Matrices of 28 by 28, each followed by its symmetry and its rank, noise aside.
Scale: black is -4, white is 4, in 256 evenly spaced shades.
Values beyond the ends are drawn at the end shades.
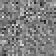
antisymmetric, rank eight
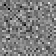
symmetric, rank eight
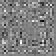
antisymmetric, rank four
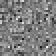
symmetric, rank eight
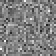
no symmetry, rank six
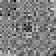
symmetric, rank four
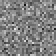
no symmetry, rank eight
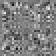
antisymmetric, rank four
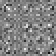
symmetric, rank four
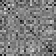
symmetric, rank four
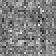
no symmetry, rank six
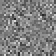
no symmetry, rank eight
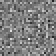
no symmetry, rank eight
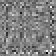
no symmetry, rank four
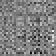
no symmetry, rank four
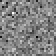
symmetric, rank eight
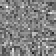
symmetric, rank eight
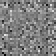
no symmetry, rank eight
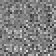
antisymmetric, rank four
